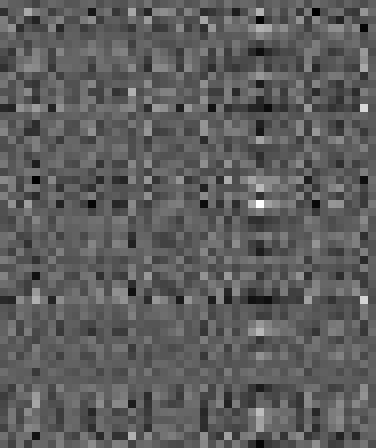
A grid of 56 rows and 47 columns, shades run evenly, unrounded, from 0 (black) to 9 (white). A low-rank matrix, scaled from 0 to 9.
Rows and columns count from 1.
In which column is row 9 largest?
46
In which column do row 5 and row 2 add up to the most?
33
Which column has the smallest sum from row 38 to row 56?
19
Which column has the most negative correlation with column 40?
4
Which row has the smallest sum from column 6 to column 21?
26
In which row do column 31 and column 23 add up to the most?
23
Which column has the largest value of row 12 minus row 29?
17
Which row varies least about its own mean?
48
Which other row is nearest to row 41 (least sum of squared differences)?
10
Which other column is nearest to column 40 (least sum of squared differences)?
12
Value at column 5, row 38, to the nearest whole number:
6
